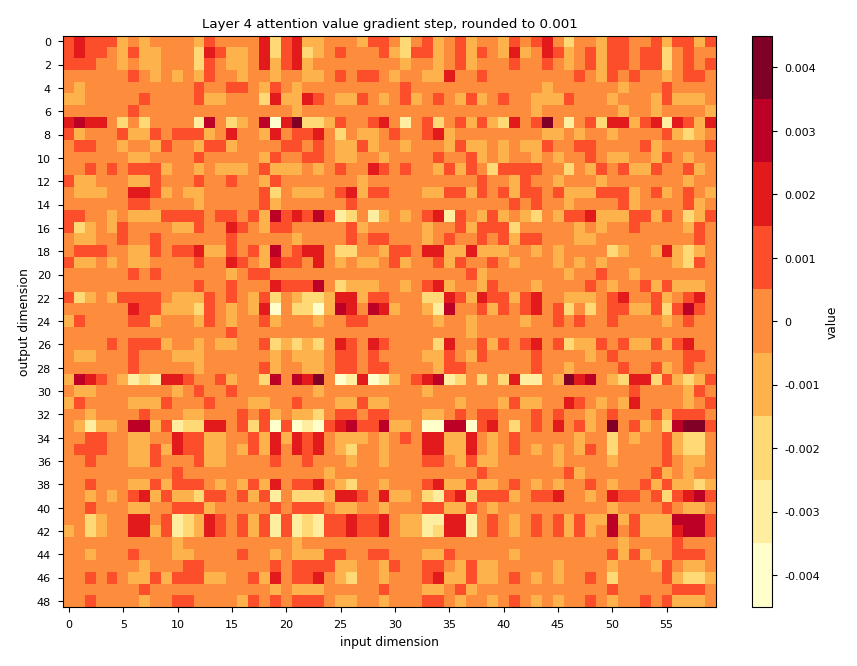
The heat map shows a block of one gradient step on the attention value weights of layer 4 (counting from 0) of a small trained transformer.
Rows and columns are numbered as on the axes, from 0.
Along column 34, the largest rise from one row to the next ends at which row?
34
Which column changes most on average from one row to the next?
19
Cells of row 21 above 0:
13
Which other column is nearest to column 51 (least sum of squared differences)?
54
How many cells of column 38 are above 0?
15
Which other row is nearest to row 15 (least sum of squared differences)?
21
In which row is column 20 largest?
7
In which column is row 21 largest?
23
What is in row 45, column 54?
-0.001
